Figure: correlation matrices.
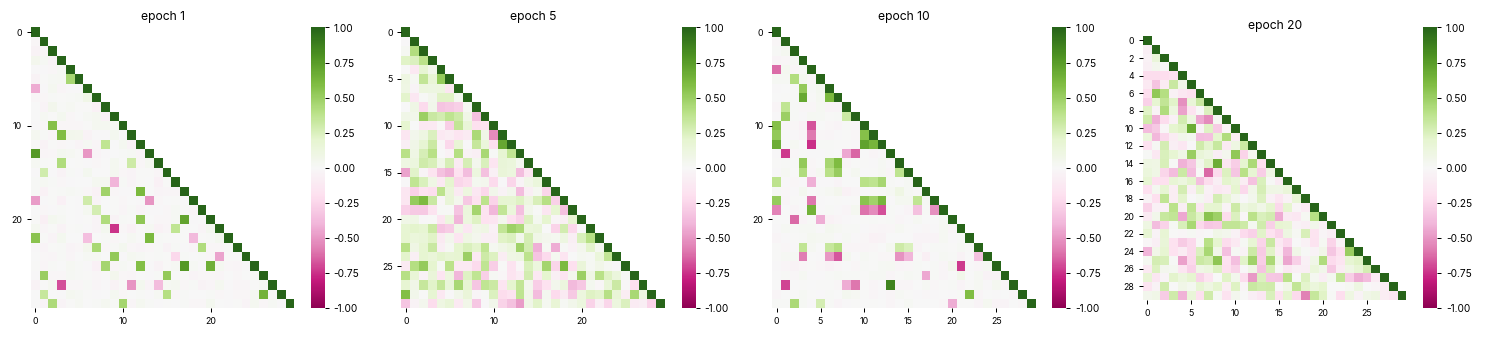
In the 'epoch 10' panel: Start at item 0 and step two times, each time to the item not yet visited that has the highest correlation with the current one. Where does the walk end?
10
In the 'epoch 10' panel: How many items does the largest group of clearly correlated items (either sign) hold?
8
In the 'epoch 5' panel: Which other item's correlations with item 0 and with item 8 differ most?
19
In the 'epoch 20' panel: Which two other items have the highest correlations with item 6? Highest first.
1, 2
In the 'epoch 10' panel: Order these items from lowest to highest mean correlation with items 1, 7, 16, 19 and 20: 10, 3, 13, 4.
13, 10, 4, 3
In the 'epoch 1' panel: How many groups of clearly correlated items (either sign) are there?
8
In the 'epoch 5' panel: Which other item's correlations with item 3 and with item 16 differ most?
12
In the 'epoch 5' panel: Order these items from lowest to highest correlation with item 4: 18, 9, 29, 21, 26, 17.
21, 26, 18, 29, 9, 17
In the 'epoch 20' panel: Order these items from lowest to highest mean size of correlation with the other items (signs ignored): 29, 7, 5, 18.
18, 29, 5, 7
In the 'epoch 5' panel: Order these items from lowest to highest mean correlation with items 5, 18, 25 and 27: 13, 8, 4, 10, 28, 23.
8, 10, 28, 23, 13, 4
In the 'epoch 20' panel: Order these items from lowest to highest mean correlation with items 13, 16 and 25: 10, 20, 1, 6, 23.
23, 1, 6, 10, 20
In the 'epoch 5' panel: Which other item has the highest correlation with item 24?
7
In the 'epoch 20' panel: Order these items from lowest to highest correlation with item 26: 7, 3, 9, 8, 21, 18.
21, 9, 18, 3, 7, 8
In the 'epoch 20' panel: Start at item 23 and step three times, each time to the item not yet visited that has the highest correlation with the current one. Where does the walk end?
20
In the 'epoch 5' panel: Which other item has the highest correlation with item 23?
13
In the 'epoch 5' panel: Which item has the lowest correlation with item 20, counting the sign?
6
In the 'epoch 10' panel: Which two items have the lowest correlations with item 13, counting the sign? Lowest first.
1, 9
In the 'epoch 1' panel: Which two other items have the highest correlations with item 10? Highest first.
2, 29
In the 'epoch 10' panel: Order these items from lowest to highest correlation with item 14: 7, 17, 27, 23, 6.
27, 17, 23, 6, 7
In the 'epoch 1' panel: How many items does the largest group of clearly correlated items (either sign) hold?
5
